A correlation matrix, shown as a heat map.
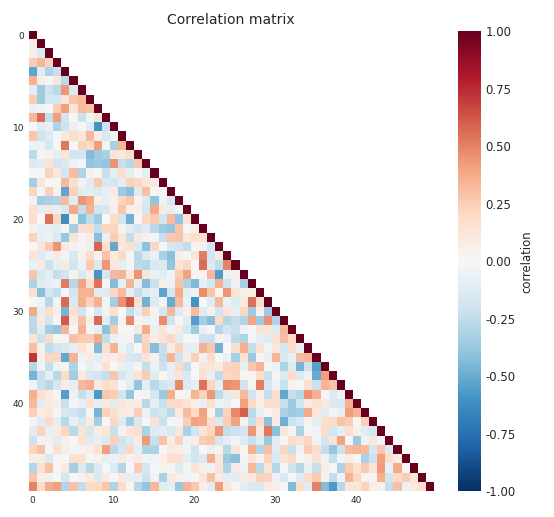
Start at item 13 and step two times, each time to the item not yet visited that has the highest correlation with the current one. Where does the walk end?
41
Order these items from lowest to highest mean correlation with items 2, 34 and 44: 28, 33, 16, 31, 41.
31, 28, 16, 33, 41
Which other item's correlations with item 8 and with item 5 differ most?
27
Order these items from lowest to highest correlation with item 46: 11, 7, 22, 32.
7, 11, 32, 22
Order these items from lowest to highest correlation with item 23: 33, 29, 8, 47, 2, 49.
33, 47, 2, 29, 49, 8
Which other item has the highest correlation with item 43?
29
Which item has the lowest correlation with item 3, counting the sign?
32
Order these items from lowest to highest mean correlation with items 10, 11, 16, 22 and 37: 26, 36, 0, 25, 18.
0, 25, 36, 18, 26
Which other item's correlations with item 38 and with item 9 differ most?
1
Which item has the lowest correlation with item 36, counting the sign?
35
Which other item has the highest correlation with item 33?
8
